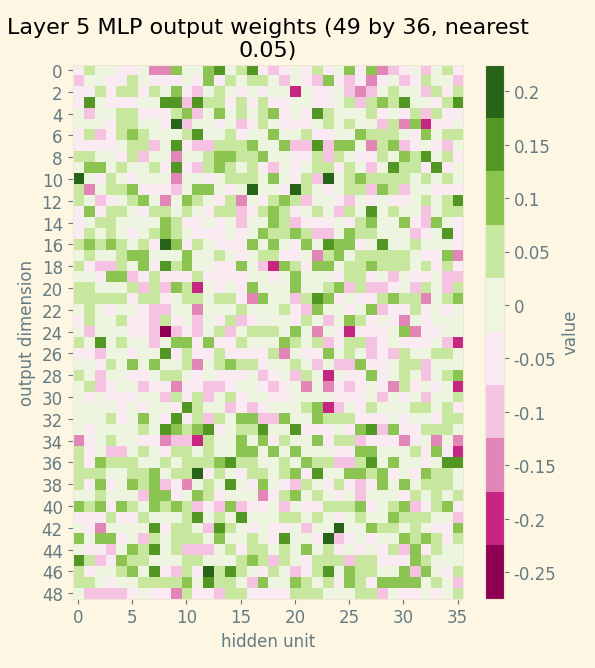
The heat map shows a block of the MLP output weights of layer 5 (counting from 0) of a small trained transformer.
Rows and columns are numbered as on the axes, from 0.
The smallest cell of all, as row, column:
24, 8
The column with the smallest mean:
32
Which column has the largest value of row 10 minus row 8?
23
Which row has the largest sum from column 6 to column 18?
33
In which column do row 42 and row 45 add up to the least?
2
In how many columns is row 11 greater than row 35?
14
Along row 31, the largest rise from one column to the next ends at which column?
10
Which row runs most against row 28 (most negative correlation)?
1
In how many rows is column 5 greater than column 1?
21
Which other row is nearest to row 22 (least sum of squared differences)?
4
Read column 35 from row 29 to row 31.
-0.2 0.05 -0.05
